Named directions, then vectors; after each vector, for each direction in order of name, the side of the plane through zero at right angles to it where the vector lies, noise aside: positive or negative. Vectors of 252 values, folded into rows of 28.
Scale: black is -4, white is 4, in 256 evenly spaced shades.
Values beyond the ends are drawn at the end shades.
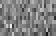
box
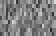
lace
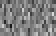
negative, negative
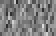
negative, positive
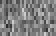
negative, positive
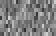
negative, positive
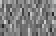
positive, positive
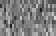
negative, negative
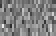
negative, negative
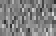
negative, negative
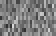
negative, positive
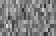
positive, negative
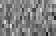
positive, positive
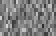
positive, negative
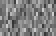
positive, negative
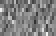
negative, positive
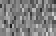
negative, negative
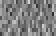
negative, positive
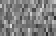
positive, positive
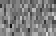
negative, negative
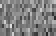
positive, positive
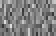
positive, positive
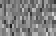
negative, negative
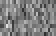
positive, negative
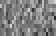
positive, positive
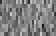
positive, negative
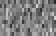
negative, negative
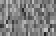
positive, negative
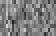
positive, negative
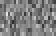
negative, negative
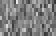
positive, negative
